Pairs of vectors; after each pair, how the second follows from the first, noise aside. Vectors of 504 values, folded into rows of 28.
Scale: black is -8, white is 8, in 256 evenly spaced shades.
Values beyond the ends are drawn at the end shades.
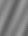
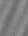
shrunk.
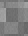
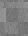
shrunk.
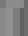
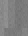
reversed, negated, shrunk.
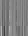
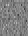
shuffled.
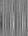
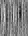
wrapped around, scaled up.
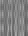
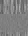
reversed, partly zeroed.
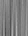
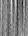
reversed, scaled up.
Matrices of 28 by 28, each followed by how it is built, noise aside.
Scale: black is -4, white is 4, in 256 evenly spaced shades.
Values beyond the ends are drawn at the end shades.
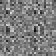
low rank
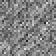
Hankel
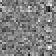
low rank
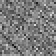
Toeplitz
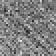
Toeplitz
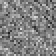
Toeplitz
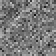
Hankel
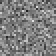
noise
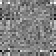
low rank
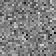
noise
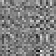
low rank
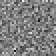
noise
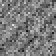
Hankel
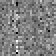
uneven columns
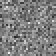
noise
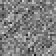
Hankel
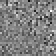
upper triangular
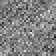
Hankel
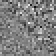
upper triangular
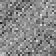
Hankel
